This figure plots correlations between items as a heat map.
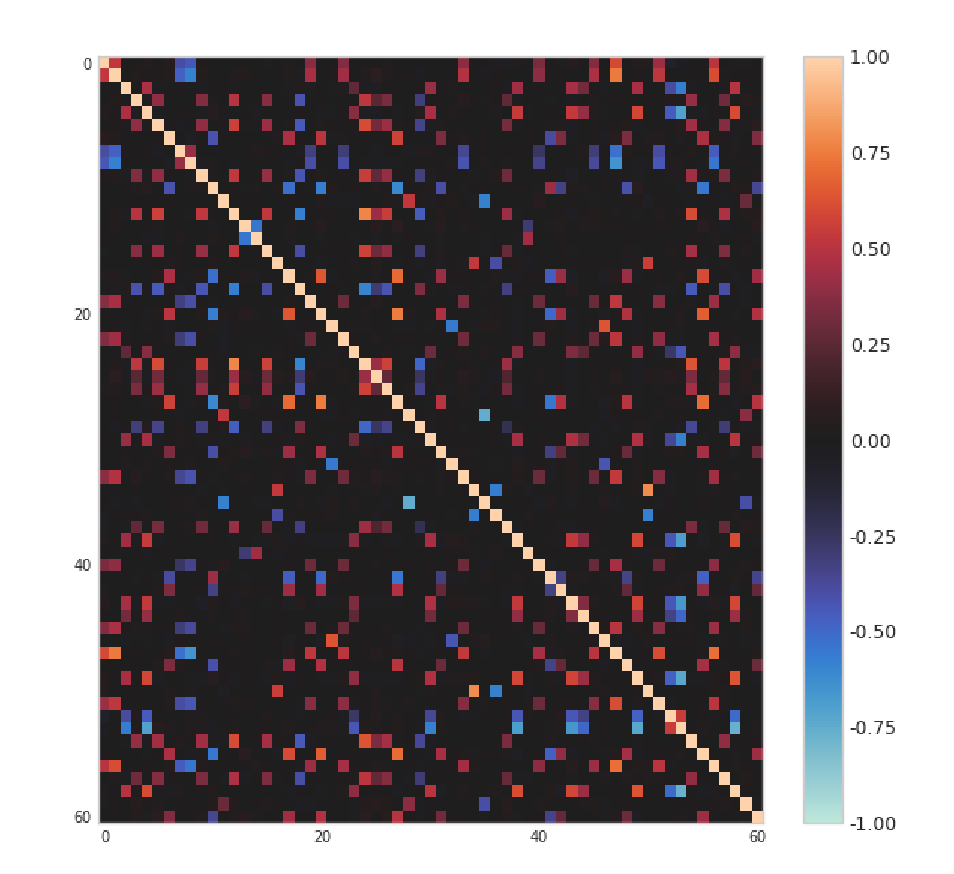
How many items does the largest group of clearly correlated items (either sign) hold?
13
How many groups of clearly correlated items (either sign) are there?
8
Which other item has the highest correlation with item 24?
12
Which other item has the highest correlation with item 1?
47
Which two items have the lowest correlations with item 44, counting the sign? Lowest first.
53, 52
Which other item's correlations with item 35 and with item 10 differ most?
28
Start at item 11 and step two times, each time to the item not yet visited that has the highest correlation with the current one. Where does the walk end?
59
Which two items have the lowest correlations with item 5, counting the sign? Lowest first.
18, 29
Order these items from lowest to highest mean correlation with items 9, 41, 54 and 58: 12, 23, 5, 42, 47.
42, 47, 23, 5, 12
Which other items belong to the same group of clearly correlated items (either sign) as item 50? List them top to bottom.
16, 34, 36
